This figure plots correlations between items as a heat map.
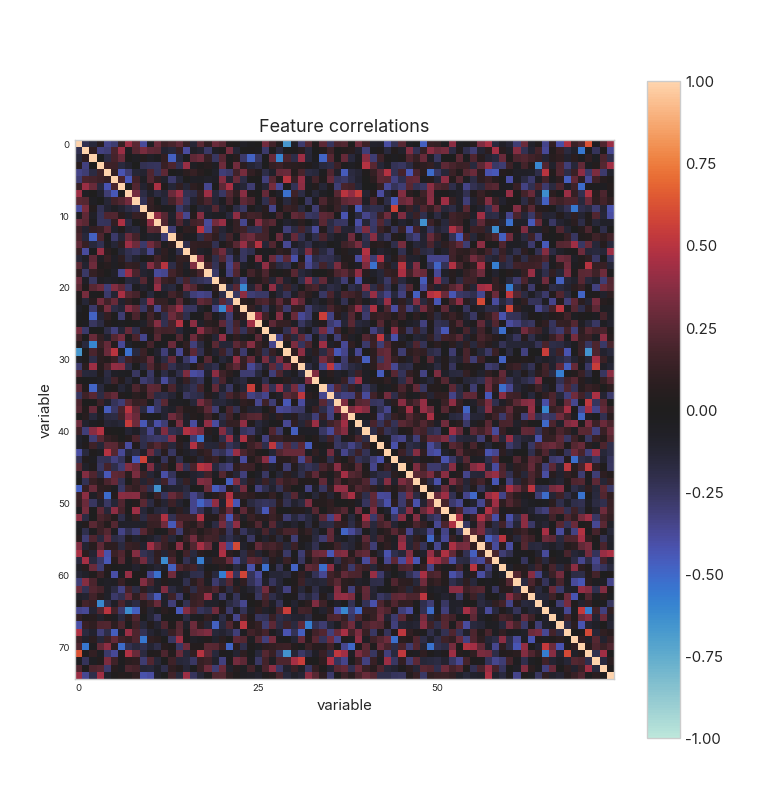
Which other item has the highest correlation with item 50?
21
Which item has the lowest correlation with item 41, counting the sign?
17
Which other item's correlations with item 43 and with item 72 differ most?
53
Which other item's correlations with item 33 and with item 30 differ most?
59
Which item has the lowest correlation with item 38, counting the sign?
70
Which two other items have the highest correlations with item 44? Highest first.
9, 26
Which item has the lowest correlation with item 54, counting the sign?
37
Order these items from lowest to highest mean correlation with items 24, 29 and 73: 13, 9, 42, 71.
71, 9, 13, 42
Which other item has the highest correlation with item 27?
42
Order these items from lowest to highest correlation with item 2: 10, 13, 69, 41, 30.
13, 41, 30, 10, 69
